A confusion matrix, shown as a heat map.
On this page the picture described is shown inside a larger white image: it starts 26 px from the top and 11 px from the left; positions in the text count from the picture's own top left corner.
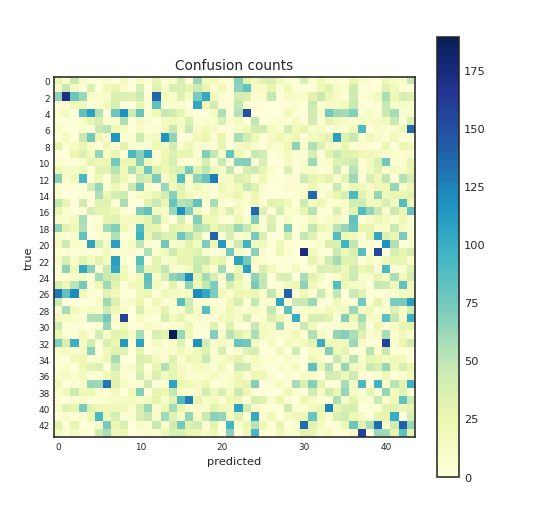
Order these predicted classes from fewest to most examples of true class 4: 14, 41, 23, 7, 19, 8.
19, 14, 41, 7, 8, 23
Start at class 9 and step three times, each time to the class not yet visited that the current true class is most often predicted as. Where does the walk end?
24
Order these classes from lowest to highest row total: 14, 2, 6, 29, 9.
6, 14, 9, 29, 2
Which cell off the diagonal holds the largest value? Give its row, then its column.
31, 14
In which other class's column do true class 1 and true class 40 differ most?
33
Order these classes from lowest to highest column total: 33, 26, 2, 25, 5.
26, 25, 2, 33, 5
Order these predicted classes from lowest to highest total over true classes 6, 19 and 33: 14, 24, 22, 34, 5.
22, 5, 14, 34, 24
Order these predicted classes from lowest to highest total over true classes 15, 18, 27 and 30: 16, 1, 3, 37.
1, 3, 16, 37
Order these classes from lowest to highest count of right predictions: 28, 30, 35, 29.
30, 35, 28, 29
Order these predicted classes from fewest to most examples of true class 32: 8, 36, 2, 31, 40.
31, 36, 2, 8, 40
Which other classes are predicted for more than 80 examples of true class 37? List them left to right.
6, 14, 39, 43
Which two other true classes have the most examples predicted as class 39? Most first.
21, 42
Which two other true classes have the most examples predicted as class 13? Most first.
7, 20
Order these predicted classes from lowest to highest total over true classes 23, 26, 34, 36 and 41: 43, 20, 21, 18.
21, 43, 20, 18
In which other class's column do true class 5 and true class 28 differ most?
18
